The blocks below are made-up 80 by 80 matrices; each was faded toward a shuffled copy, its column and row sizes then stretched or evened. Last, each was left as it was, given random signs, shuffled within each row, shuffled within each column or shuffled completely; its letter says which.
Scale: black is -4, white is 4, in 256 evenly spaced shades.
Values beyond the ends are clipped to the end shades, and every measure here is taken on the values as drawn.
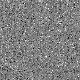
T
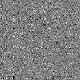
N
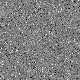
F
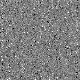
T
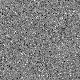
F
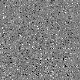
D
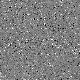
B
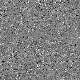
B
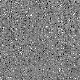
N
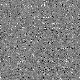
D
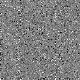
D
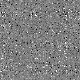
D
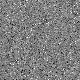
F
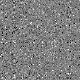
N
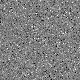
F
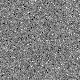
F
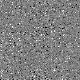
D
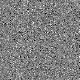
D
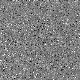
B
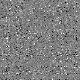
N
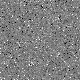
F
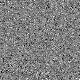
B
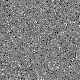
F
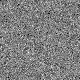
F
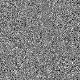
D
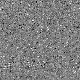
B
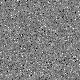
F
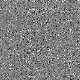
D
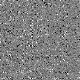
D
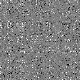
N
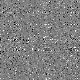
N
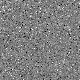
F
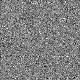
B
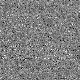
B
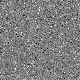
F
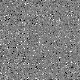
D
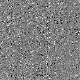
D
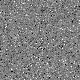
F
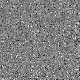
D
